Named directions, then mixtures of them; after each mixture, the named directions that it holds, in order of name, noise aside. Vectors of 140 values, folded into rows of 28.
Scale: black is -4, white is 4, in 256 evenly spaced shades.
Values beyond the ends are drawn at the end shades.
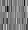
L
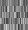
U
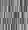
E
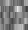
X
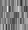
E, L, X.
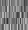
E, U.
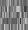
E, U, X.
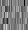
E, L, U.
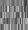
E, U.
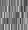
E, U.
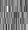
E, L.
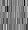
L.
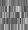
E, U, X.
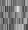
L, X.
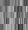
U, X.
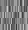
E.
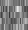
U, X.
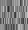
E, L, U.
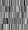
E, L, U.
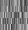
E.
